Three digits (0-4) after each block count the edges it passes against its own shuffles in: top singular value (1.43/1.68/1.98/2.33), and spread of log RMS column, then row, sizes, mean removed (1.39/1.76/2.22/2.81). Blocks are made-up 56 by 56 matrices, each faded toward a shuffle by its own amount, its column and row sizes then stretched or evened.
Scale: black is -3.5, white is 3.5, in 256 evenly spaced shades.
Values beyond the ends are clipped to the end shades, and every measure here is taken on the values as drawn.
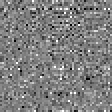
3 0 2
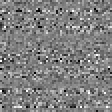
2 1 4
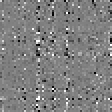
3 4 2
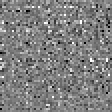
0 2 3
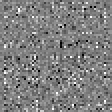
2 2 3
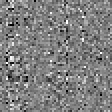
2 3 0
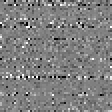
3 1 4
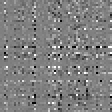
2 4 4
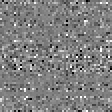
0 1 4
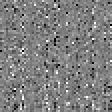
1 3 0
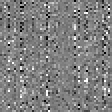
3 4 0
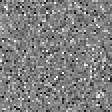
0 0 0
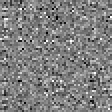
2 2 1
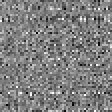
3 1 3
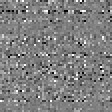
2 2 4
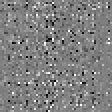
1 3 2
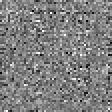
0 2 3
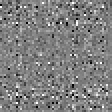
1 3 3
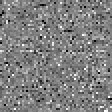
2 0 0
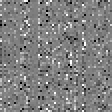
1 4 1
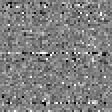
2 2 3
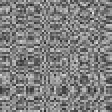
4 0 1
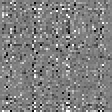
3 3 2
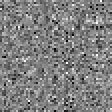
2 2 0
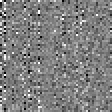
3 4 0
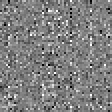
2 3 1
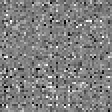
2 3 3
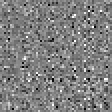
2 3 1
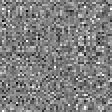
3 1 0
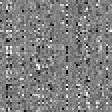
3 4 1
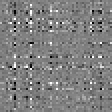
4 3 4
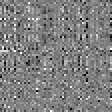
4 3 2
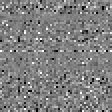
0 1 4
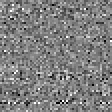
2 0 3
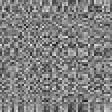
4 0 3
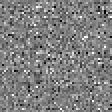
2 1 2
